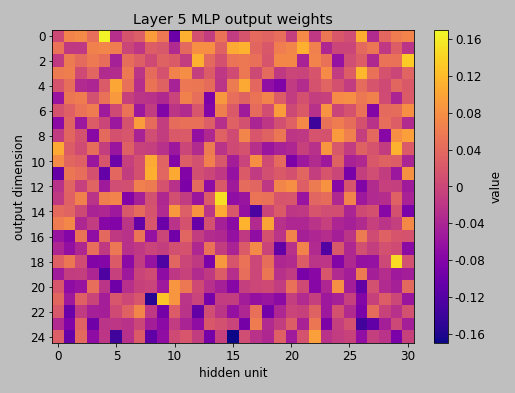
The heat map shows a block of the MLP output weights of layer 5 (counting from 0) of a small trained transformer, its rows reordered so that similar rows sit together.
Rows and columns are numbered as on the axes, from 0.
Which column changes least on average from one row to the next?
6
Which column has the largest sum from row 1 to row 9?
16
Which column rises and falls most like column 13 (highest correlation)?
8
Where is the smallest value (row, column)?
24, 15
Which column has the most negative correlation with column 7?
18
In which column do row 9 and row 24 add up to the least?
5
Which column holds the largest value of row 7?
7
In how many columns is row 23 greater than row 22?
15
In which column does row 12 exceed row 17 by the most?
23
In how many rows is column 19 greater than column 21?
13
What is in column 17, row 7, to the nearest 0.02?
-0.04
